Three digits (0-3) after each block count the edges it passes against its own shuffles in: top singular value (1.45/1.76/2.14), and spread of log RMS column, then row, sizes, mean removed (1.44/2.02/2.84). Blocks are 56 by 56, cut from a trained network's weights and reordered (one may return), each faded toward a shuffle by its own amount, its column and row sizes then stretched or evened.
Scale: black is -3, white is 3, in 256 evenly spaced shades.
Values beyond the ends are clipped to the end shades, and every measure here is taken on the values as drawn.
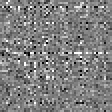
2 2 2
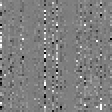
1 3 0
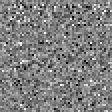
0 0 2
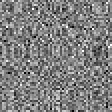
3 0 0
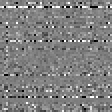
3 0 3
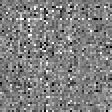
0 2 2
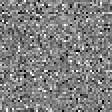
1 1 1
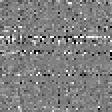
1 1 3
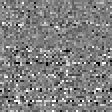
1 0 3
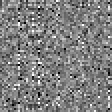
1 2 0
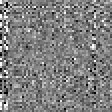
2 2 1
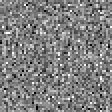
1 0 1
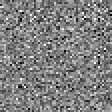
2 0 1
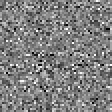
1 0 2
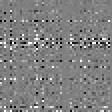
2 3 3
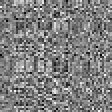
3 2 0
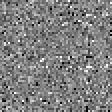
0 0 1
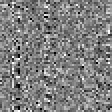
2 2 0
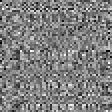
3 0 2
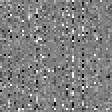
0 3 1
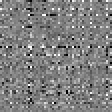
2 2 3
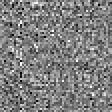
2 1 0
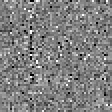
1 1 1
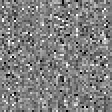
0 2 0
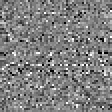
1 1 2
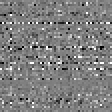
1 1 3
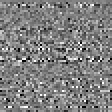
2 0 3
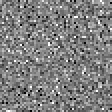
0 0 1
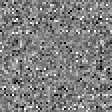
0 0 2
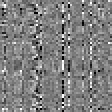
3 3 0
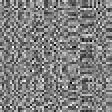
3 1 1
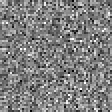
2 0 0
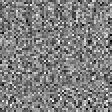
2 0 0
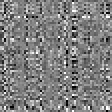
3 3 1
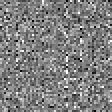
1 2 1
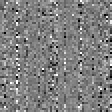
0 3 0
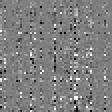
0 3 2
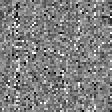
0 2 0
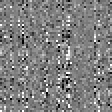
2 3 1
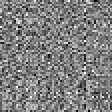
3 1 0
